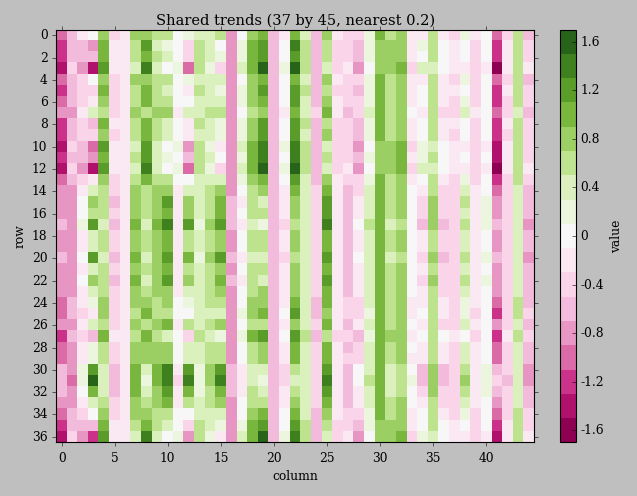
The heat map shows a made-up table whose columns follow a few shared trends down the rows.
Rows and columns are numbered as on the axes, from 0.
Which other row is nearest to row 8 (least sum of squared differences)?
5
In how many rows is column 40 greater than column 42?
33
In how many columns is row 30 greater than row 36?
22
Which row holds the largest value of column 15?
31
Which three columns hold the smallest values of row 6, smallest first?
41, 0, 16
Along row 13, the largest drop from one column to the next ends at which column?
20
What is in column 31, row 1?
0.8
